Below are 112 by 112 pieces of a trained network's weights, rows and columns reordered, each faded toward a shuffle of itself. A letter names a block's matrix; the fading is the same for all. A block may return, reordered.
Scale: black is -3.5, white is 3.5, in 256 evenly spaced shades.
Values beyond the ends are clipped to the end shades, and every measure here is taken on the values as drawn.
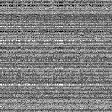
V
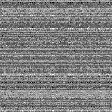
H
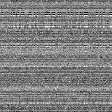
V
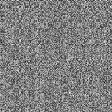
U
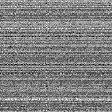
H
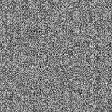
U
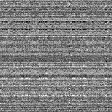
H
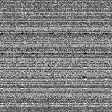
H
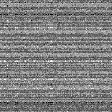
H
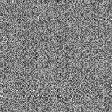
U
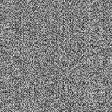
U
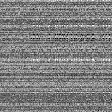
H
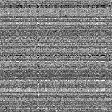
H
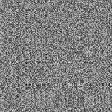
U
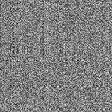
U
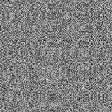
U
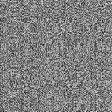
U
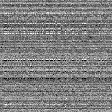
V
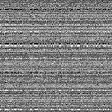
V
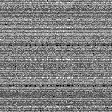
H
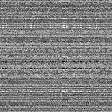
H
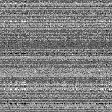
H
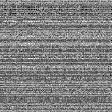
H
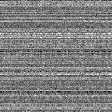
V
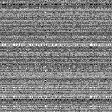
H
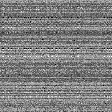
H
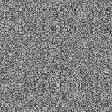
U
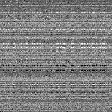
V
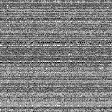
H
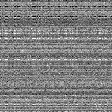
V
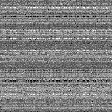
V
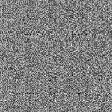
U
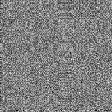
U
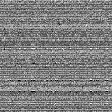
H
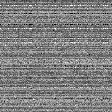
V
